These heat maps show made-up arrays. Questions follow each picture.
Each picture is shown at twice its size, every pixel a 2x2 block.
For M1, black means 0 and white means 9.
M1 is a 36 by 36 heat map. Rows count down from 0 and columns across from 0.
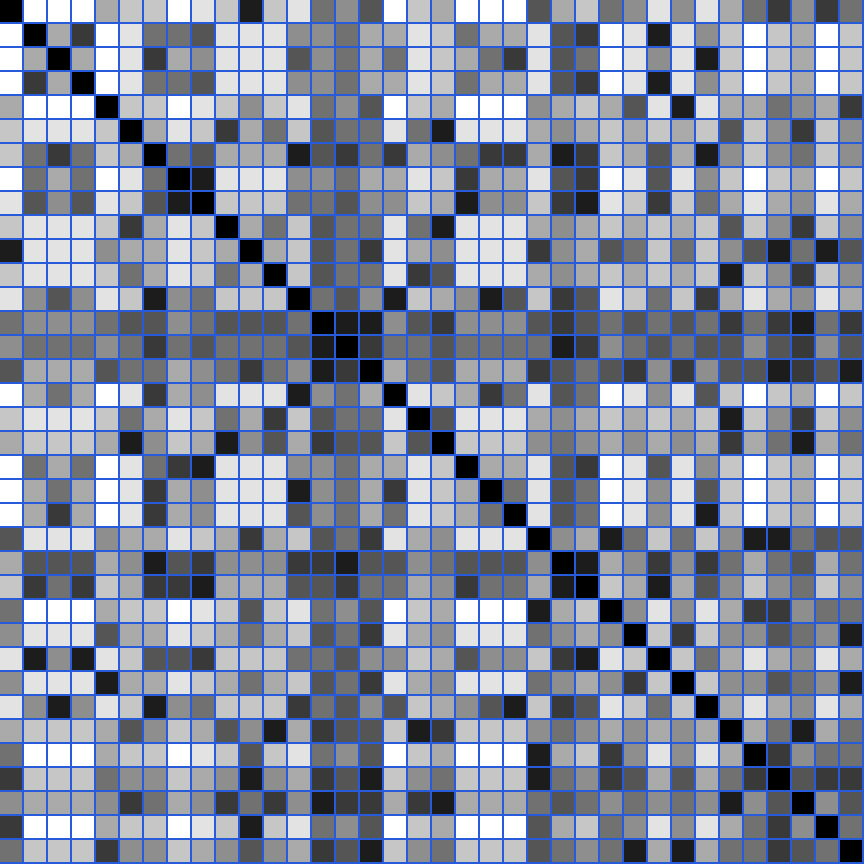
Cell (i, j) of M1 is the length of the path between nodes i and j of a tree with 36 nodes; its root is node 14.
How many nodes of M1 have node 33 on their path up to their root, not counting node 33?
6
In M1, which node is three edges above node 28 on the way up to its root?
13
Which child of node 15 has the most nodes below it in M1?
32
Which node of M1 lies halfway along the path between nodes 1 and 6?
24
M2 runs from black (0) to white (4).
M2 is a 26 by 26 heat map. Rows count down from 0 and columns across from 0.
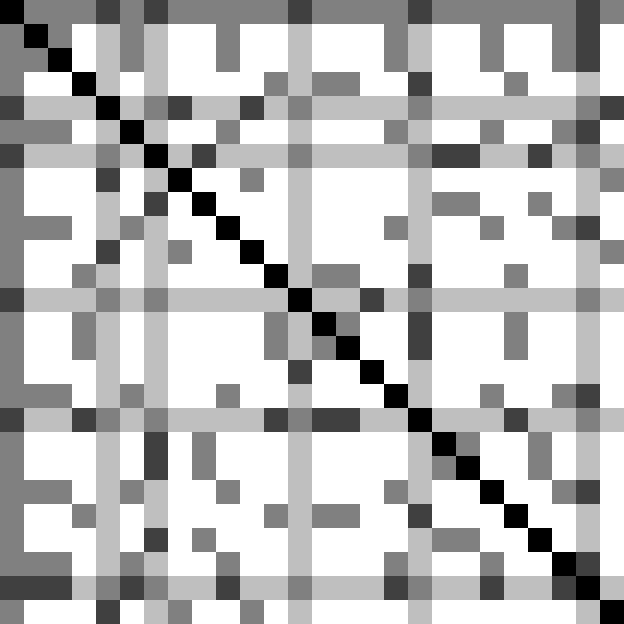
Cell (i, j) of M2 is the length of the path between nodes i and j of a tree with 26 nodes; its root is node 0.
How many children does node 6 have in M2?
4
